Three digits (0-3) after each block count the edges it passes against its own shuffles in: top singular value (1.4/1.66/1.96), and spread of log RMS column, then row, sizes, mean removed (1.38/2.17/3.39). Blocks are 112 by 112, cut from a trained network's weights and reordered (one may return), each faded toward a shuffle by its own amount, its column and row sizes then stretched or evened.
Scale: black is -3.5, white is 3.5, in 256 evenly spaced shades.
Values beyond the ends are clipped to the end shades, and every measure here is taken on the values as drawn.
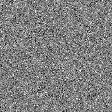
0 1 0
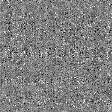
0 1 1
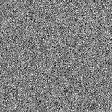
1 0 0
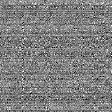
3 2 1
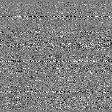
1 1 3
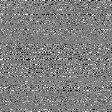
0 0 3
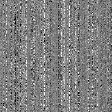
3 3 0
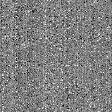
1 1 1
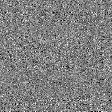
1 0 2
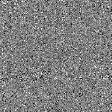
1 2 1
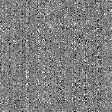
1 2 1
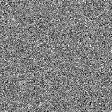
2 1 1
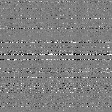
3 0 3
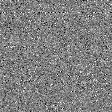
0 0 1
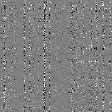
2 3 2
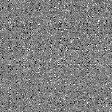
0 2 1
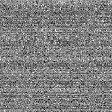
3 1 0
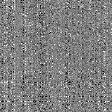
2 2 2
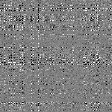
2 2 3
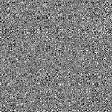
3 2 2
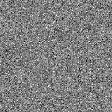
1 1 0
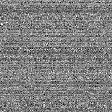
3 0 1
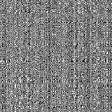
3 1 2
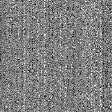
2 2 0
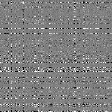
3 2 3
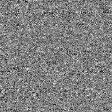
0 1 2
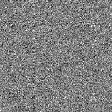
2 1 1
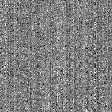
2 1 0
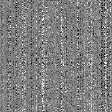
3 3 1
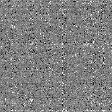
1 2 1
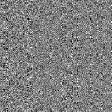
2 2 0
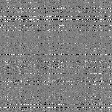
2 1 3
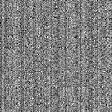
3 0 1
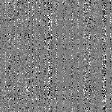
0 3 2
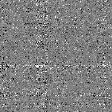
0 2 2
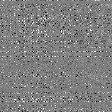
0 2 3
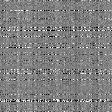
3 0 3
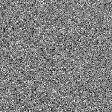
2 0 1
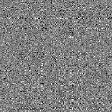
2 2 2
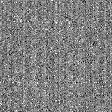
2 0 1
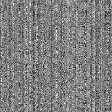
3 2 0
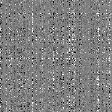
1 3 2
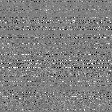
1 0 3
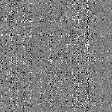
1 3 2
